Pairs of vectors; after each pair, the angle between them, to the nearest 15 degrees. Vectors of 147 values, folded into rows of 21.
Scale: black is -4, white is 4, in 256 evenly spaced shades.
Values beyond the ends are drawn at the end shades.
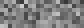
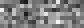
60 degrees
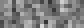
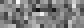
75 degrees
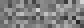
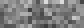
90 degrees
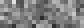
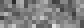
165 degrees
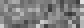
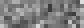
30 degrees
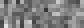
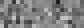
135 degrees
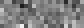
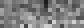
60 degrees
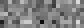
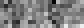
75 degrees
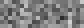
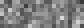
135 degrees
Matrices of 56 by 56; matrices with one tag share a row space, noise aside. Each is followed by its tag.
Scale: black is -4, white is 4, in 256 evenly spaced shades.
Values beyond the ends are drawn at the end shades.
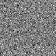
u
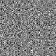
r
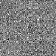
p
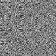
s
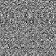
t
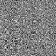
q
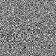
r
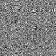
q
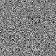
r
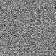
u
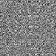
p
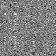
u
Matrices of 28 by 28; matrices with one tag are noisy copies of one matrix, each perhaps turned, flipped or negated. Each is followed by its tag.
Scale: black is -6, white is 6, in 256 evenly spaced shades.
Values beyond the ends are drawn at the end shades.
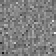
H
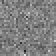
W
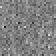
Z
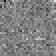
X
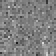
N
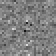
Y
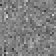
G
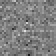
Y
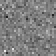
G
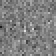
Y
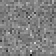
W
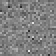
Z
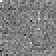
X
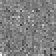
X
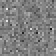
Z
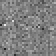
W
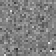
G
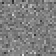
H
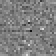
Y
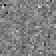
G
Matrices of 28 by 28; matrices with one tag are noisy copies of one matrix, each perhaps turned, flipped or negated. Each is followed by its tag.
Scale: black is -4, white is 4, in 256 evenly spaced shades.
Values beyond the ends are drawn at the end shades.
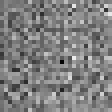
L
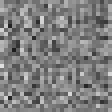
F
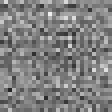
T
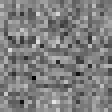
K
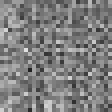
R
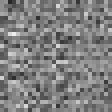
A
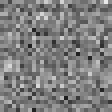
T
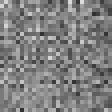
R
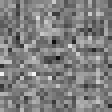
K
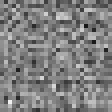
F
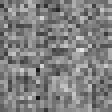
K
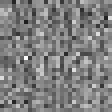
A
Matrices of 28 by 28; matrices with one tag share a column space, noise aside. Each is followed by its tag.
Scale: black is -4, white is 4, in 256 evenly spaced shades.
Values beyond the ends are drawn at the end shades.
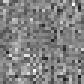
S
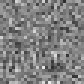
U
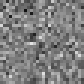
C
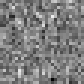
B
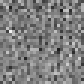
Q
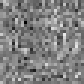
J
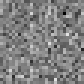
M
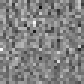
J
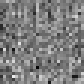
M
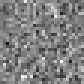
M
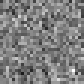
B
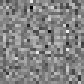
Q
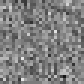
S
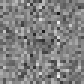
U
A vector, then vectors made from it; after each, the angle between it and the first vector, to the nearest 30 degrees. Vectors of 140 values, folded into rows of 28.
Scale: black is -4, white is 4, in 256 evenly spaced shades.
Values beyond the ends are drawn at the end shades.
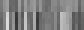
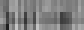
150 degrees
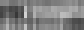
60 degrees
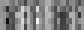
120 degrees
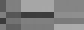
90 degrees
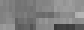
90 degrees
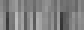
150 degrees
